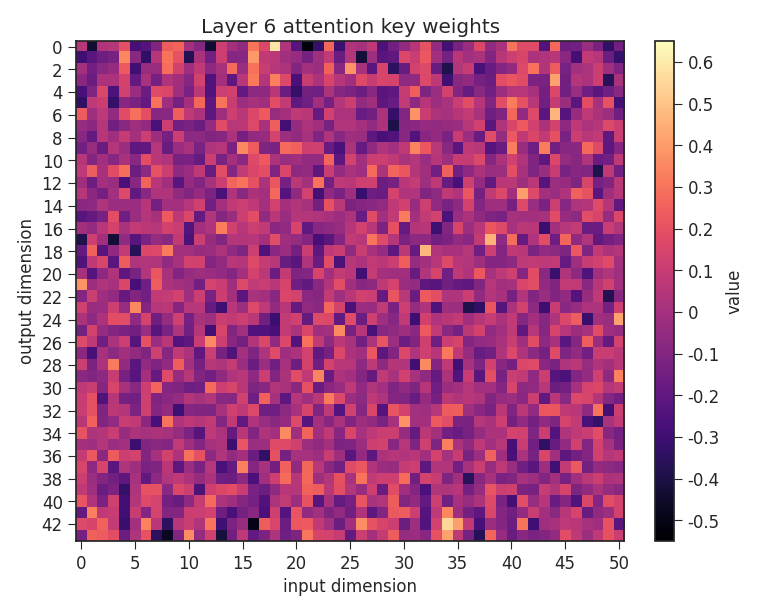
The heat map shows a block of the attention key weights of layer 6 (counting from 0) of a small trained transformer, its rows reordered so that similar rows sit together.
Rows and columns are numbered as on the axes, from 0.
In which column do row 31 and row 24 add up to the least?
31
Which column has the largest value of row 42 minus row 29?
35
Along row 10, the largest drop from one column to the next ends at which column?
24
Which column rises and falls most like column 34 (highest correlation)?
1
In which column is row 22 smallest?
49
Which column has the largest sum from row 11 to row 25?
16
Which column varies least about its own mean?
39
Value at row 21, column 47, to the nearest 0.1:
-0.1
